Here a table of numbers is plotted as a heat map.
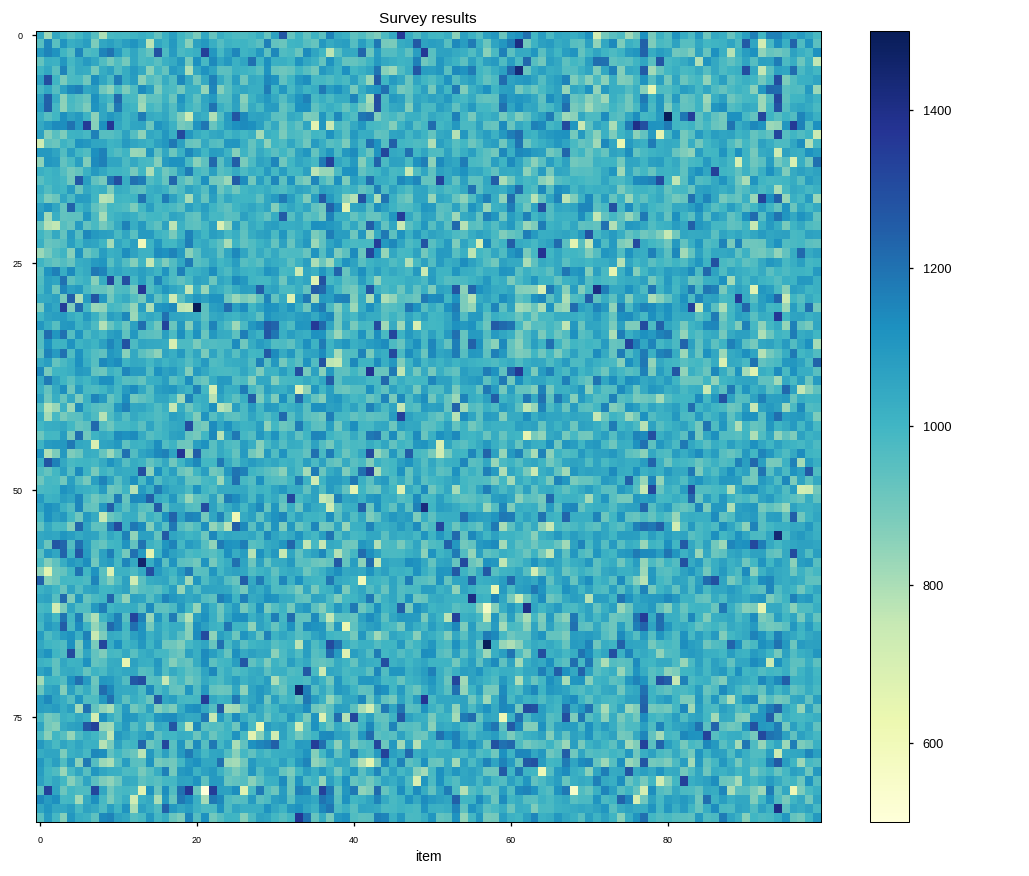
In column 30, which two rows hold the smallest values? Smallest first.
77, 71
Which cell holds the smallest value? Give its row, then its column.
83, 21
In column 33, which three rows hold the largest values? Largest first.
72, 86, 37
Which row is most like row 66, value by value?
45
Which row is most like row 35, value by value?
33
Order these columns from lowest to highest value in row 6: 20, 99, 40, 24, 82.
99, 40, 24, 20, 82
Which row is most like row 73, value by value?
2
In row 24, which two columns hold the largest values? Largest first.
64, 42
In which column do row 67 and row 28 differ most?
71
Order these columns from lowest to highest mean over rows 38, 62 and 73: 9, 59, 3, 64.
64, 3, 59, 9
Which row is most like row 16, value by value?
54
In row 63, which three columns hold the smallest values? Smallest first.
57, 92, 2
